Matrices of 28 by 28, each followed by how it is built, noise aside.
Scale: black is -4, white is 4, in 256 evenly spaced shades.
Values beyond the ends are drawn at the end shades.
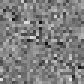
block diagonal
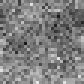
smooth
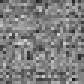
blocks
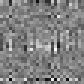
low rank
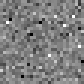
sparse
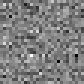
low rank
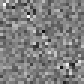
block diagonal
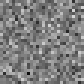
noise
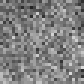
smooth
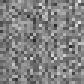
repeating rows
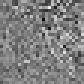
upper triangular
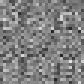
low rank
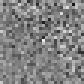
upper triangular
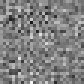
low rank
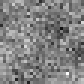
smooth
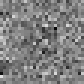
low rank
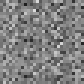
repeating rows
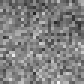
smooth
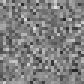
noise
